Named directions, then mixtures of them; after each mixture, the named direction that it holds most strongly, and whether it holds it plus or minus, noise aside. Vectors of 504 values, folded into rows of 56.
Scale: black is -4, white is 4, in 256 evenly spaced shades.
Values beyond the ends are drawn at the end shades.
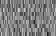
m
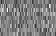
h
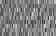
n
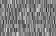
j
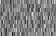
n, plus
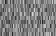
n, plus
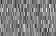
h, plus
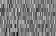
j, minus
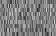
j, minus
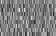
m, plus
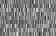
h, plus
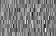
n, minus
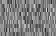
j, minus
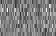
h, plus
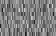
m, plus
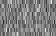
j, plus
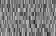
m, plus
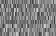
n, plus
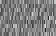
n, plus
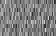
n, minus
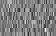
n, minus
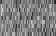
n, minus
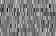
h, minus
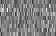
h, plus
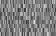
m, minus
